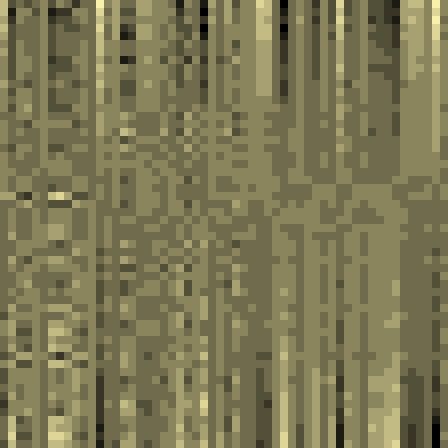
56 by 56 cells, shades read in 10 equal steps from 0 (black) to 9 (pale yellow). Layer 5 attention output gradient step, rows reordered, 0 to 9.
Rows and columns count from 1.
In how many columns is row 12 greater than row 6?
8
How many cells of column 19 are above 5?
6
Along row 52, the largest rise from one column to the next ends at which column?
44
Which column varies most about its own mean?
55
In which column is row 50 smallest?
13
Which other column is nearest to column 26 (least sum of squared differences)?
36
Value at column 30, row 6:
3
